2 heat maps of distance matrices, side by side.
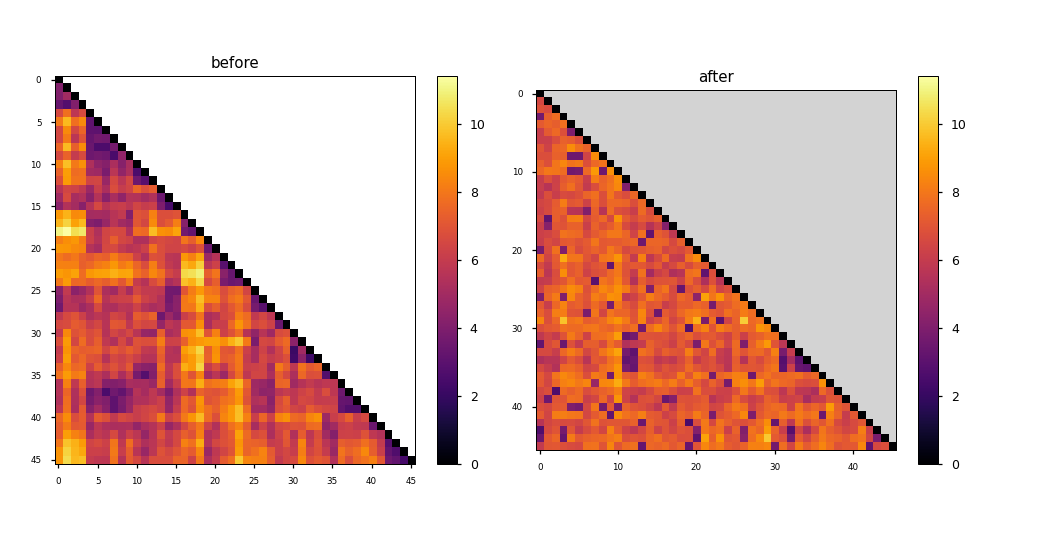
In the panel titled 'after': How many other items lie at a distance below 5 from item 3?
6
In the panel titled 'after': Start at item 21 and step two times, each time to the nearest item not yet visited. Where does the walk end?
29
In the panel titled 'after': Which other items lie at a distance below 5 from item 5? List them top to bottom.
4, 8, 10, 40
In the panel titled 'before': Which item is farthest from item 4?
23
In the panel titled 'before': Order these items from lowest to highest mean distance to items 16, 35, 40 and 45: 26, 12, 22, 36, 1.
12, 36, 26, 22, 1
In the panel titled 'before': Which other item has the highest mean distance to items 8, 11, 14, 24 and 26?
18
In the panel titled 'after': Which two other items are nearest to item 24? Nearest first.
7, 37
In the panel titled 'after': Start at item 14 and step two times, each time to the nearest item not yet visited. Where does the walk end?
25
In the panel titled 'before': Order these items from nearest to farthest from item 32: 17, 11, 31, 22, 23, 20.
31, 11, 22, 23, 20, 17
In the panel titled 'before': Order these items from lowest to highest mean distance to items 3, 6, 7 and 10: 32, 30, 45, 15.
15, 30, 32, 45
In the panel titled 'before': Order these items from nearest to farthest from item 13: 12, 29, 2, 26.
29, 26, 2, 12
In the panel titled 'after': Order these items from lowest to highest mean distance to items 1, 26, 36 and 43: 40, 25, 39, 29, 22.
39, 22, 40, 25, 29
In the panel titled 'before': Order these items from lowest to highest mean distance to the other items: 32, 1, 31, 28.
28, 32, 31, 1
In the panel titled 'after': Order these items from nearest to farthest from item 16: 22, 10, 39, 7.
39, 22, 7, 10
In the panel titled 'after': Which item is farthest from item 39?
10
